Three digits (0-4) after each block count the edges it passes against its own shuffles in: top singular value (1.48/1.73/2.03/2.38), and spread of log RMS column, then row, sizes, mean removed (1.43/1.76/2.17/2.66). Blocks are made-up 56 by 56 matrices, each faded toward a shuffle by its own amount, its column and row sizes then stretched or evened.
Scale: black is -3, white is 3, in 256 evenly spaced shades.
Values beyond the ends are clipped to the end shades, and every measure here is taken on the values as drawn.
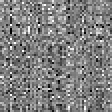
4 3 0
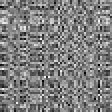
4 4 1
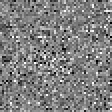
0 2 2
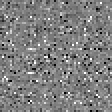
0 2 3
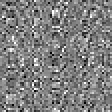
4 3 0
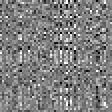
4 4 1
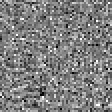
1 0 0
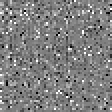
1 2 1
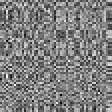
4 2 1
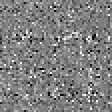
0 2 2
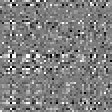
4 2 4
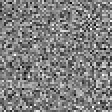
3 1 0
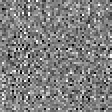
3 2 2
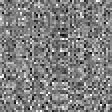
3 0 0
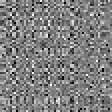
4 3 0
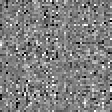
1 3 2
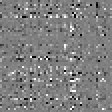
1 3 4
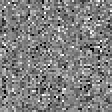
2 3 0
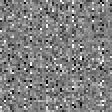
0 4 1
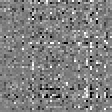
2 4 3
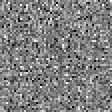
1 0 1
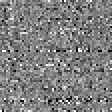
0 1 4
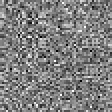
3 1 0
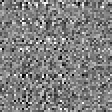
2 3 3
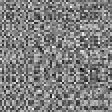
4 0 1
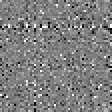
3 2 3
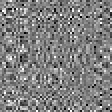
4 3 2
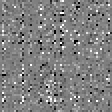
2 4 2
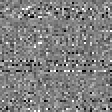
0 3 4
